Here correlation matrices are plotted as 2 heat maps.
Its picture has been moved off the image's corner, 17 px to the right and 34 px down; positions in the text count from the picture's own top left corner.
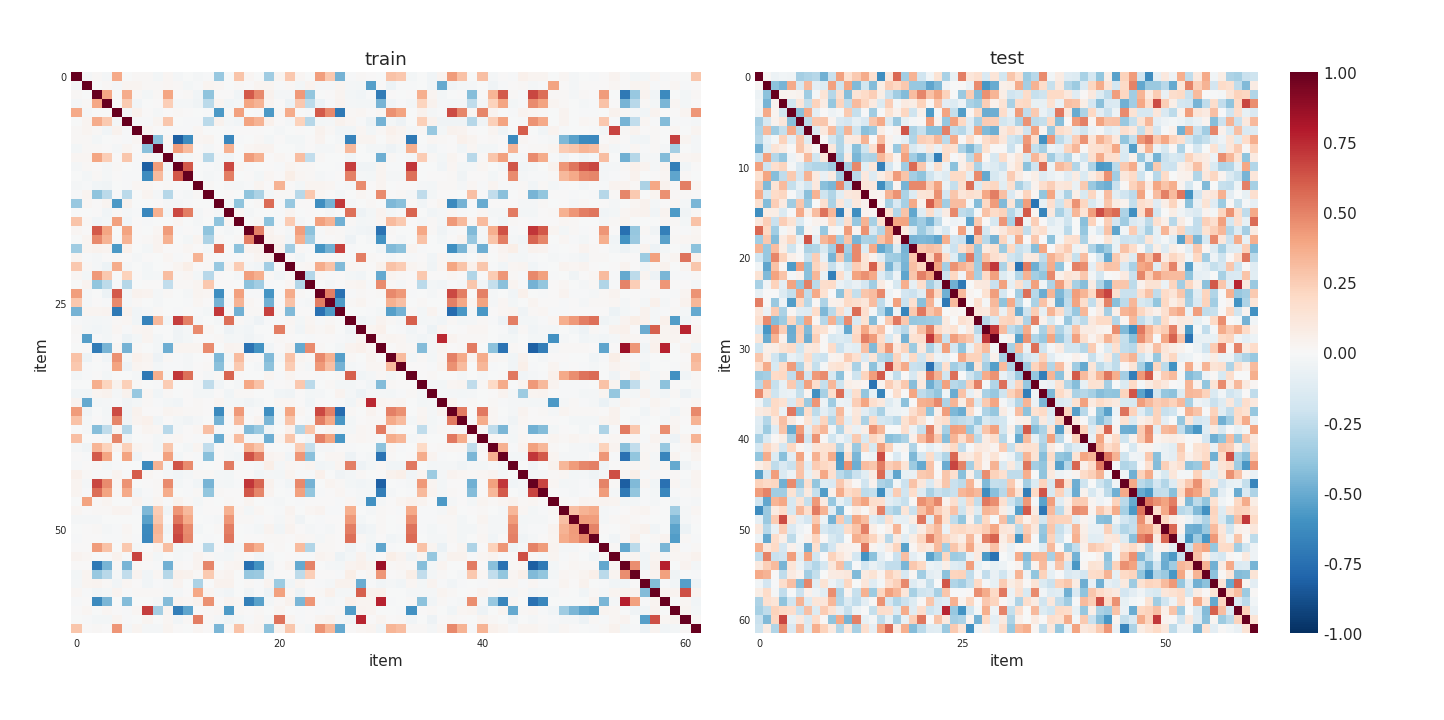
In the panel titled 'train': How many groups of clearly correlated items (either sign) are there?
6
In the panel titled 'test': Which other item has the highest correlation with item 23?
59
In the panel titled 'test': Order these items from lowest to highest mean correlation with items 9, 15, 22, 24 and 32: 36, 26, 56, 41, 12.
12, 26, 56, 36, 41
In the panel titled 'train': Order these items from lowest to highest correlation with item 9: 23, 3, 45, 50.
23, 50, 3, 45
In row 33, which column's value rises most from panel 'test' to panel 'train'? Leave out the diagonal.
10
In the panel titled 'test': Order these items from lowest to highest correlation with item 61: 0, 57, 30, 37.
37, 0, 57, 30
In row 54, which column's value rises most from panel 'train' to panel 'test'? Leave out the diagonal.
45
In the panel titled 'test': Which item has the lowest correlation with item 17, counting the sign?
44
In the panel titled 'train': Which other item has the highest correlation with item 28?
60
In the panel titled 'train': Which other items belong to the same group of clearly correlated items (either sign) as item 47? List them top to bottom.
1, 29, 36
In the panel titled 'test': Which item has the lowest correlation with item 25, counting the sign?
23
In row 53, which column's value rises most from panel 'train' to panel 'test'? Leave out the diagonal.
35
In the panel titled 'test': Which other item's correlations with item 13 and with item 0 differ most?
35
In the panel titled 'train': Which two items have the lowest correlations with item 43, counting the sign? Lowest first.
7, 59
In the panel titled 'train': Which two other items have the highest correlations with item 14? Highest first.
26, 19
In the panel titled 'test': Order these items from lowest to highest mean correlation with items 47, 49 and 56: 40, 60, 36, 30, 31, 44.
31, 40, 44, 36, 30, 60
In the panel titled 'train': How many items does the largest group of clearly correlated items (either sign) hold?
20
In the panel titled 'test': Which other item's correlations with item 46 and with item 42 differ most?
15
